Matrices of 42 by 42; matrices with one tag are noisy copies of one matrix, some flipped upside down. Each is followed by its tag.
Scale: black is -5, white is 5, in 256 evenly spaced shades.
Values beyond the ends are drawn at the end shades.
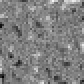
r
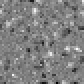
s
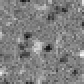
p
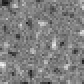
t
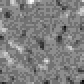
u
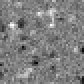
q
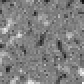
u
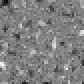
t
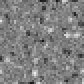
s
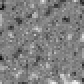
r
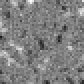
u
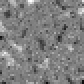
u
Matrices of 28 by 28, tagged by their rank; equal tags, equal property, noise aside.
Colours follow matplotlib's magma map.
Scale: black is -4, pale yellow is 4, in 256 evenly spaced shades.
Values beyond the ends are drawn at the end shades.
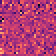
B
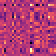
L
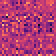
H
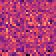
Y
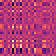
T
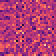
B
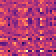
L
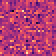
B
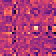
L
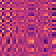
L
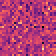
B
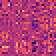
B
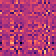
L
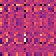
L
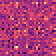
B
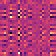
T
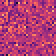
Y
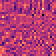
B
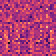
Y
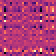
L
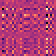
T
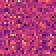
B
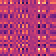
T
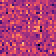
Y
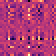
L
